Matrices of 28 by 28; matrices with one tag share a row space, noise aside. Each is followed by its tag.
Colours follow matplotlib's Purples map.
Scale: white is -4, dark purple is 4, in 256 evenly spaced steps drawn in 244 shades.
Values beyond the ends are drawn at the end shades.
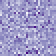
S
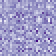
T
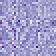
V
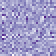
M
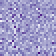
V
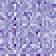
V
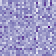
T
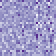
T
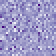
V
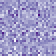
V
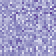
T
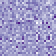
T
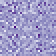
V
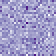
S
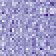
M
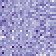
M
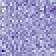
M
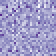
V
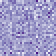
T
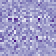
V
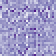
S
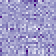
S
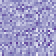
T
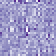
S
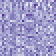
T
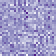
S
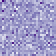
M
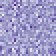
V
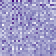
M
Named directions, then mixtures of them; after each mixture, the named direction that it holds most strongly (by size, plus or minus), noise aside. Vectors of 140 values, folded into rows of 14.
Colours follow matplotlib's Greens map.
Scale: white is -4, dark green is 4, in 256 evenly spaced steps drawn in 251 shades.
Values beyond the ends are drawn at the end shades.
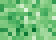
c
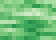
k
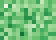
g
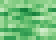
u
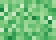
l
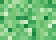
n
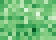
c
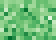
l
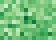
g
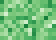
n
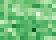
k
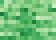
u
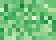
l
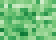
g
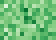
g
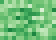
u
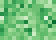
n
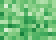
g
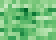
u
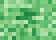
n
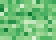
k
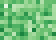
g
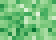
c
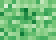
g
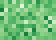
l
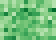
u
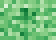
g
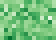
l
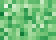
g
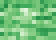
u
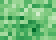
k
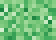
l
